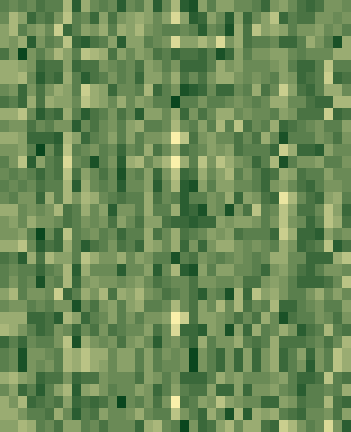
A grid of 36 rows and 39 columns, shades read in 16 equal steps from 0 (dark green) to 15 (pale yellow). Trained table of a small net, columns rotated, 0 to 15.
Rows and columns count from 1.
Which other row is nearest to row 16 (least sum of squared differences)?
1
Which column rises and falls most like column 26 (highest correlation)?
28
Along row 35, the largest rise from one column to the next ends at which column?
27
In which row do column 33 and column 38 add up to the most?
17
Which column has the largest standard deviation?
20
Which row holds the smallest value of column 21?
36
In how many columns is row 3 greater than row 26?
24
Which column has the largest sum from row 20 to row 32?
8
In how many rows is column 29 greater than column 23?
17
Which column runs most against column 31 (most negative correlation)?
33
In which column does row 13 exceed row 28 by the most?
26
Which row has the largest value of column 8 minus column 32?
14
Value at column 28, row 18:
4
